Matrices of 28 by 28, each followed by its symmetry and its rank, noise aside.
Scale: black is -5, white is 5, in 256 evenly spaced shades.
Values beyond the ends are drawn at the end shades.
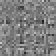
symmetric, rank four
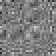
symmetric, rank four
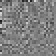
no symmetry, rank four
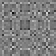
symmetric, rank two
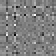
antisymmetric, rank two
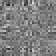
no symmetry, rank four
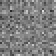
no symmetry, rank four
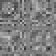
symmetric, rank three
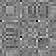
symmetric, rank three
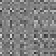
no symmetry, rank two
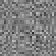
no symmetry, rank three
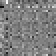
antisymmetric, rank four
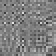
symmetric, rank three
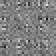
antisymmetric, rank four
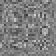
no symmetry, rank four
